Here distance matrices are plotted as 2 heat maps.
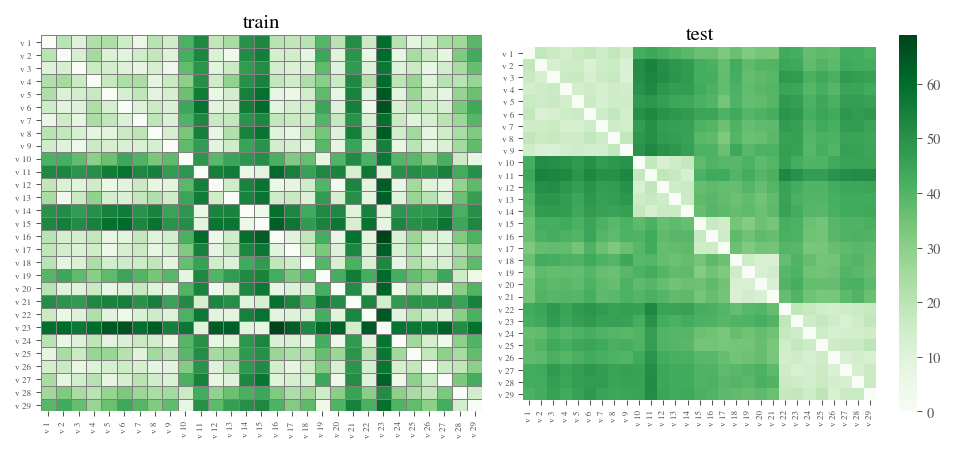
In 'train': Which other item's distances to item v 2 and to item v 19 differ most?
v 13
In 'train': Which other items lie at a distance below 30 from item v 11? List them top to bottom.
v 14, v 15, v 21, v 23
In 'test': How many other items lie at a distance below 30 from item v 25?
7
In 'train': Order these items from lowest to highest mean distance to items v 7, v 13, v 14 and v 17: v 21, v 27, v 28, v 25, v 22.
v 22, v 27, v 25, v 28, v 21
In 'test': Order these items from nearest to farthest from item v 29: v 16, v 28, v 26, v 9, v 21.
v 26, v 28, v 21, v 16, v 9
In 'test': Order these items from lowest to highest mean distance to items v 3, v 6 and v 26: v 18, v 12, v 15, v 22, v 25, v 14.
v 25, v 22, v 18, v 15, v 14, v 12
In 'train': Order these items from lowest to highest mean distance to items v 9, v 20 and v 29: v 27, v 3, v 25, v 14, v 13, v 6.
v 3, v 27, v 6, v 13, v 25, v 14
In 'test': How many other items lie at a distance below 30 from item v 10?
4
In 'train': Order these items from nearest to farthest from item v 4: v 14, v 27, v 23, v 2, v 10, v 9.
v 9, v 27, v 2, v 10, v 14, v 23
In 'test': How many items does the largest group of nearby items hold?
9
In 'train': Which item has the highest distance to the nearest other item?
v 28
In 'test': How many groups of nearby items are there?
5
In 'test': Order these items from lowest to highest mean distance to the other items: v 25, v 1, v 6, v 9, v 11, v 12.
v 1, v 25, v 9, v 6, v 12, v 11
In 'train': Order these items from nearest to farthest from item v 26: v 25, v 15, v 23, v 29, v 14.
v 25, v 29, v 14, v 15, v 23
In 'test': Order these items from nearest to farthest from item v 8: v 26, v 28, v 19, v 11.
v 19, v 26, v 28, v 11
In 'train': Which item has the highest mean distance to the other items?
v 23
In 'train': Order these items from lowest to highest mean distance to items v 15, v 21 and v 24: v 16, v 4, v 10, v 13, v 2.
v 2, v 13, v 4, v 16, v 10
